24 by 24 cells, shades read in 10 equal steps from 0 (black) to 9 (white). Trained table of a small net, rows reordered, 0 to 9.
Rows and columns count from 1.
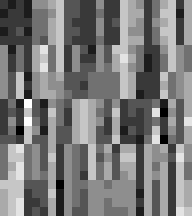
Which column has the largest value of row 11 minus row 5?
3
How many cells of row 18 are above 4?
14
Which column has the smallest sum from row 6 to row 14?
19
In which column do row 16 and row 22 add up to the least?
18
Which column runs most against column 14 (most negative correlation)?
22
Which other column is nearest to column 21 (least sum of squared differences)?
17
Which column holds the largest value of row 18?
23
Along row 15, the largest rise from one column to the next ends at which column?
4
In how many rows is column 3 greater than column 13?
11
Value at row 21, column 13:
5
